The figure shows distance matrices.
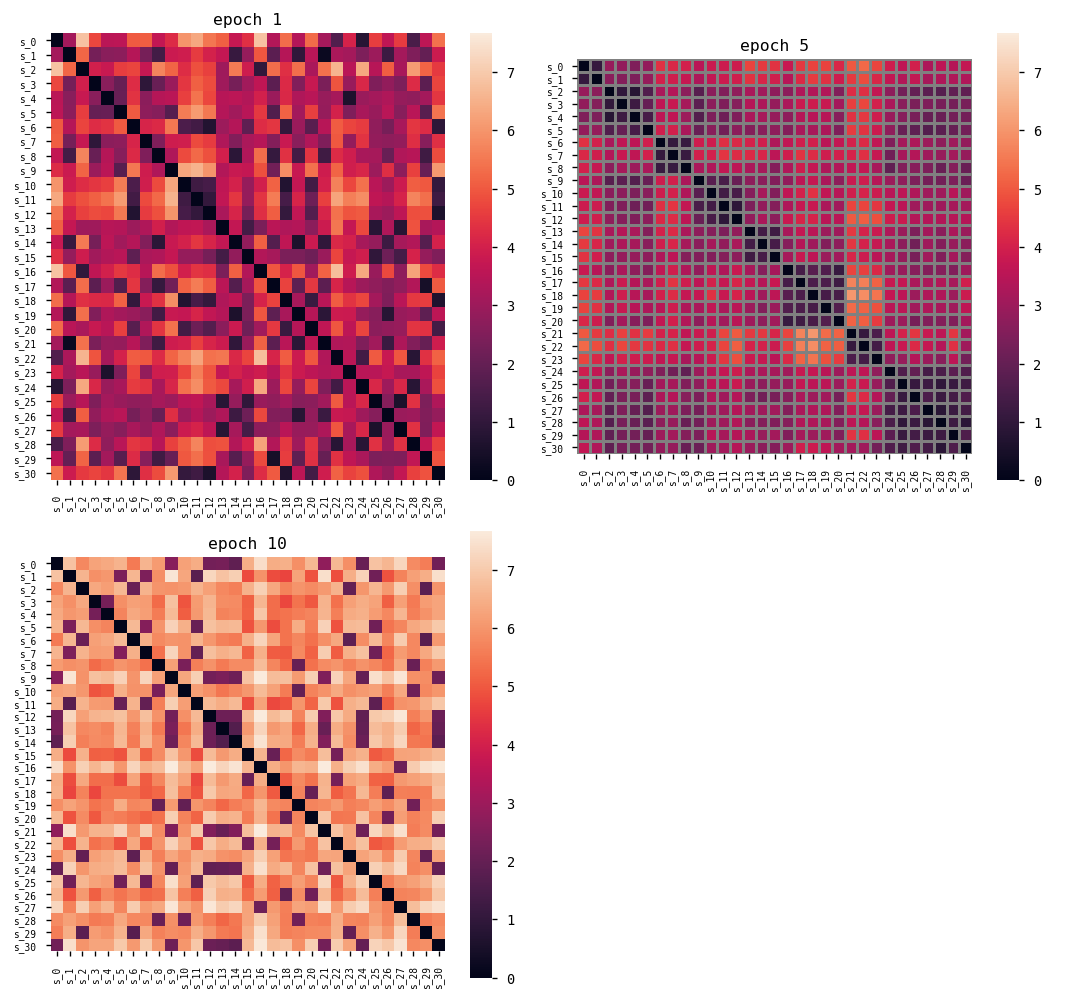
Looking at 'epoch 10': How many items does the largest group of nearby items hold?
8
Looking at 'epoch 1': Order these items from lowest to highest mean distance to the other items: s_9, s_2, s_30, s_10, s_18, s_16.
s_18, s_30, s_10, s_9, s_16, s_2
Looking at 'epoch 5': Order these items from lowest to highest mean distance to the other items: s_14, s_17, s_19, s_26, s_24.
s_26, s_24, s_14, s_19, s_17
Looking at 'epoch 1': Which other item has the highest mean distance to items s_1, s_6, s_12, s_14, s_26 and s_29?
s_2
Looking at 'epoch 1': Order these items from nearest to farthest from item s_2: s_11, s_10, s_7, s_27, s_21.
s_27, s_7, s_10, s_11, s_21
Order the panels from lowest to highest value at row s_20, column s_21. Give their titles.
epoch 1, epoch 5, epoch 10
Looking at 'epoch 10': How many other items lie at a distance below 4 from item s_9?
7
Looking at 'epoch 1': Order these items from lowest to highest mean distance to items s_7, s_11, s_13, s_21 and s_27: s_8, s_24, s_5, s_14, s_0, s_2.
s_14, s_8, s_5, s_2, s_24, s_0
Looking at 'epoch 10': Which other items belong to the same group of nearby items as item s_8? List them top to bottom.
s_10, s_19, s_28
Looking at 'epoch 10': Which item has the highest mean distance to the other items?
s_16
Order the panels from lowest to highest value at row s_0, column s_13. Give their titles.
epoch 10, epoch 5, epoch 1
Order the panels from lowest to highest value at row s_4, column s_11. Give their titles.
epoch 5, epoch 1, epoch 10
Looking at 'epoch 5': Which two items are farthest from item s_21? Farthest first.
s_18, s_17
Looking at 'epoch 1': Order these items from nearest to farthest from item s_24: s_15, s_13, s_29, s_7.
s_29, s_15, s_7, s_13
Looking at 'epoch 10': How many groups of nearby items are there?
8
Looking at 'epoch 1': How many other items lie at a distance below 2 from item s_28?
3
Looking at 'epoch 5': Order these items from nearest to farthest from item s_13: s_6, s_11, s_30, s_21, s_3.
s_11, s_30, s_3, s_6, s_21
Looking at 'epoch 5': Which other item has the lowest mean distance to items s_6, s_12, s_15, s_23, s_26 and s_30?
s_28
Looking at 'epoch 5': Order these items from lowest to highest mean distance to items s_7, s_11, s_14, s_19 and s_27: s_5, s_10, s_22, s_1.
s_5, s_10, s_1, s_22
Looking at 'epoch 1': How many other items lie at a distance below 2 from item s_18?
6
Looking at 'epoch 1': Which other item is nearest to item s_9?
s_5
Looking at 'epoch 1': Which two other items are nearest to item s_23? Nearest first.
s_4, s_5
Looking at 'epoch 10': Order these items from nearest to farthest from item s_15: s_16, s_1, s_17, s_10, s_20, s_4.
s_17, s_1, s_4, s_20, s_10, s_16
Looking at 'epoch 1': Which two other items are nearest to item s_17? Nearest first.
s_29, s_8
